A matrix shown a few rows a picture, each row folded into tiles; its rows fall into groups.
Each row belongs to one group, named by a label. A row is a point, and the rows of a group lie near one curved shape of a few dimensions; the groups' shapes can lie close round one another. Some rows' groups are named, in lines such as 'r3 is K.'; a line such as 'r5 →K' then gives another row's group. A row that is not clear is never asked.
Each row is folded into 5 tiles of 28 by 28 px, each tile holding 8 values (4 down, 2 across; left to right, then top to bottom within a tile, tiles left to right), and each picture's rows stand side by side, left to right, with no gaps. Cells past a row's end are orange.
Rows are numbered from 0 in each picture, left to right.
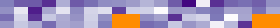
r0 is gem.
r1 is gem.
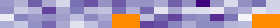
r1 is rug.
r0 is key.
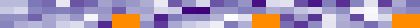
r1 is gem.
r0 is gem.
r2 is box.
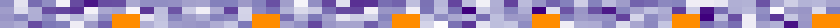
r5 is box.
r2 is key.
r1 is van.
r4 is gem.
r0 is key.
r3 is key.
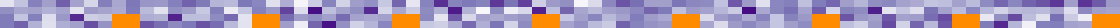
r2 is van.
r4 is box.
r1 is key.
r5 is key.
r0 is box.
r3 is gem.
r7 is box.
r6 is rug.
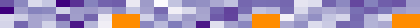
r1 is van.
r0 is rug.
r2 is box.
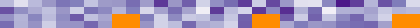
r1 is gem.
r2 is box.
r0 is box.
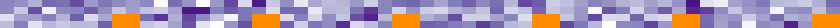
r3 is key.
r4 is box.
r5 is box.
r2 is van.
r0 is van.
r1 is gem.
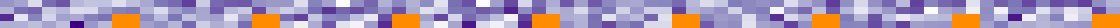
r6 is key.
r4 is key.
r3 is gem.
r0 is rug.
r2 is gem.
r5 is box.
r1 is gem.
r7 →gem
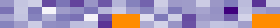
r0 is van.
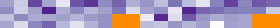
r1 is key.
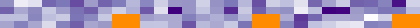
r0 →box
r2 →gem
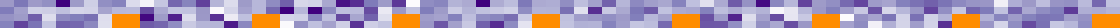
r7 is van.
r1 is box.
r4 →van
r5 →box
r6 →van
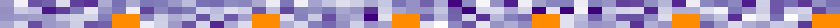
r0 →key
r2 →van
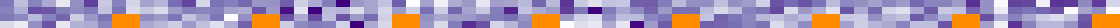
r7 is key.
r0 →gem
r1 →gem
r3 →van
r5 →key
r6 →van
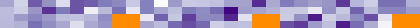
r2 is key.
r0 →key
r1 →van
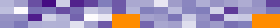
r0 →gem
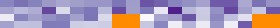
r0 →key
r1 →van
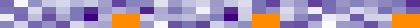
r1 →van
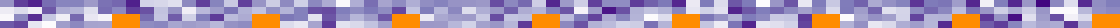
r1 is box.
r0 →box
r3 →van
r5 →gem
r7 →box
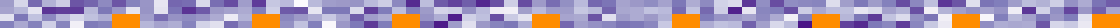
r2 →box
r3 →box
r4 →key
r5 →van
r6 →key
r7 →key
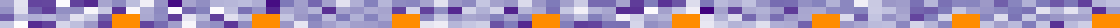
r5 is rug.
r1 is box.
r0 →key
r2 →key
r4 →key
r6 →van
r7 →gem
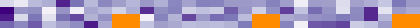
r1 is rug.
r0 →box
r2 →van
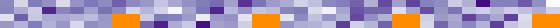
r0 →key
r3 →rug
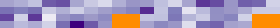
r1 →box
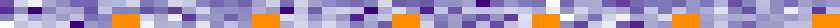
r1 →rug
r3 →rug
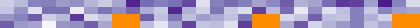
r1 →gem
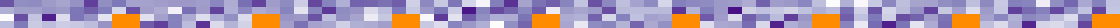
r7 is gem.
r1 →key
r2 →gem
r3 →key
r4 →key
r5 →rug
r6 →van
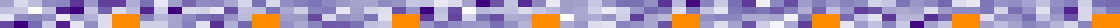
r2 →key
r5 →gem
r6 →rug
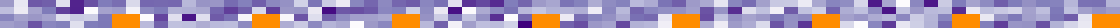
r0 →key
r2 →key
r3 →van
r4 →key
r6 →key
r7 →key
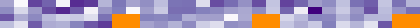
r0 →key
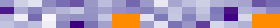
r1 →van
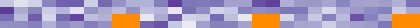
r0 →box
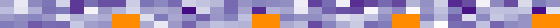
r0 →key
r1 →key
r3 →key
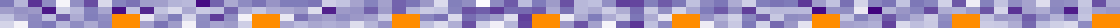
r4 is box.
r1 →rug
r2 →key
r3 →gem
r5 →gem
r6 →van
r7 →van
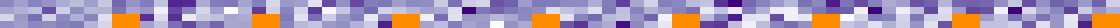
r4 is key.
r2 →van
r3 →key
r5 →box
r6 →van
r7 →van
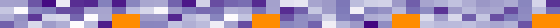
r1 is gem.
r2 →box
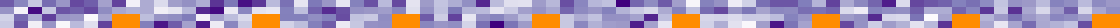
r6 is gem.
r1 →key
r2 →gem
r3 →rug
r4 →rug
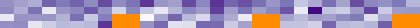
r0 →van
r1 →box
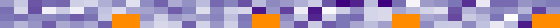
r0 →rug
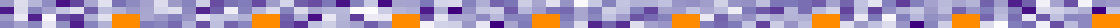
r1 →key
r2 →box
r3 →rug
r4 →van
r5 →key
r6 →rug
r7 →key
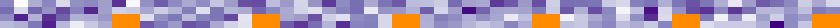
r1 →key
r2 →key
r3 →gem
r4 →van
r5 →rug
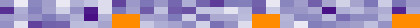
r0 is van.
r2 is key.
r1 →gem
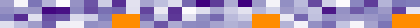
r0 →gem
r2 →key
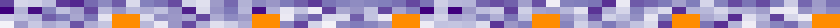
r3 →rug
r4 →gem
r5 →box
